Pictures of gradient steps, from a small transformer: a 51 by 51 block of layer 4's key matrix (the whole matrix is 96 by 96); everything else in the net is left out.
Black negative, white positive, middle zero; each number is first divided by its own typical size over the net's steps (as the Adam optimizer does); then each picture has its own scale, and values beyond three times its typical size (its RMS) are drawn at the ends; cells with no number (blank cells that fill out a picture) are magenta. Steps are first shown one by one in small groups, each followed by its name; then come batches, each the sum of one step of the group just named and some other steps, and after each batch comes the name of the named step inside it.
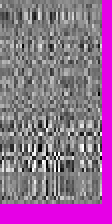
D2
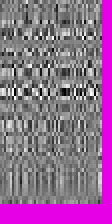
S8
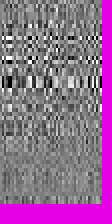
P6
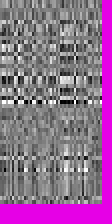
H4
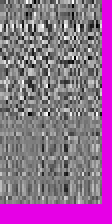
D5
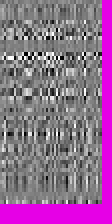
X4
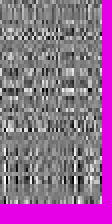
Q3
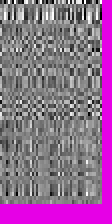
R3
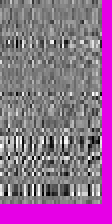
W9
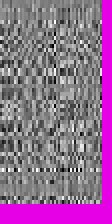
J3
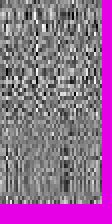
D5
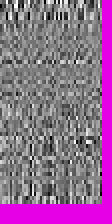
W9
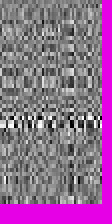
Q3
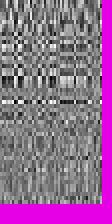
H4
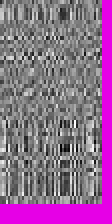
X4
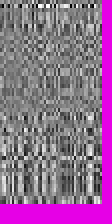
Q3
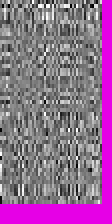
R3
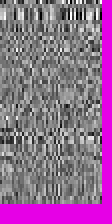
R3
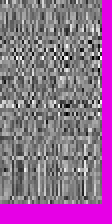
H4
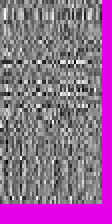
R3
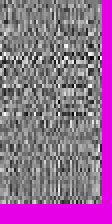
J3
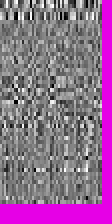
H4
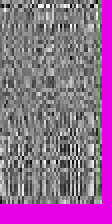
S8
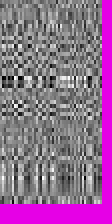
P6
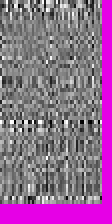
H4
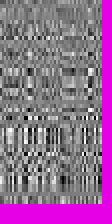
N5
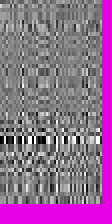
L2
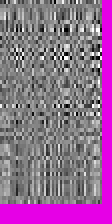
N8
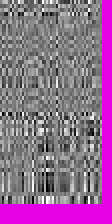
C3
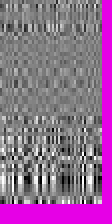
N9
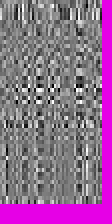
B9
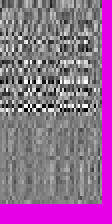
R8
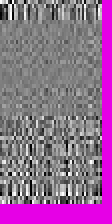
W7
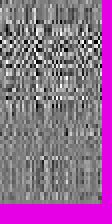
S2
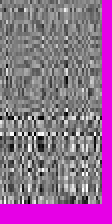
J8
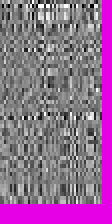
J8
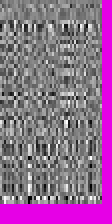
J8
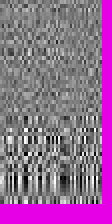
N5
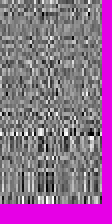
C3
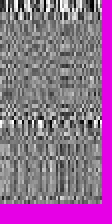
J8
